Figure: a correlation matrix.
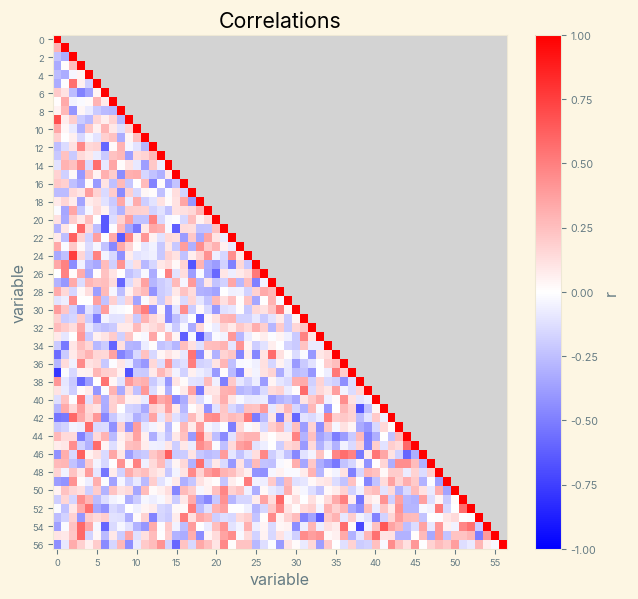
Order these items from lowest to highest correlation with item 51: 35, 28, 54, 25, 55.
25, 55, 35, 54, 28
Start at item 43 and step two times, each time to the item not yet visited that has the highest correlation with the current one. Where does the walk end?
52
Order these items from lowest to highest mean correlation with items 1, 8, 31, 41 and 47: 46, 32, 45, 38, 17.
17, 38, 45, 46, 32
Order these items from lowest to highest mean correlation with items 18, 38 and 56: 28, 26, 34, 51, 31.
51, 28, 26, 31, 34
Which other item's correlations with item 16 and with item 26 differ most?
14
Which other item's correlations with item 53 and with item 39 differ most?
31
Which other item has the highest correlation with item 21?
3
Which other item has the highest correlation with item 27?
35
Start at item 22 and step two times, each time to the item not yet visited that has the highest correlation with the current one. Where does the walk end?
24
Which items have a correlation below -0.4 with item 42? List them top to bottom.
0, 1, 6, 25, 28, 30
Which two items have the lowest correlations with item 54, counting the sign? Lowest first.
38, 6
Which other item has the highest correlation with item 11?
30
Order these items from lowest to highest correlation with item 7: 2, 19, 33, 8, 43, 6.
43, 8, 19, 2, 6, 33
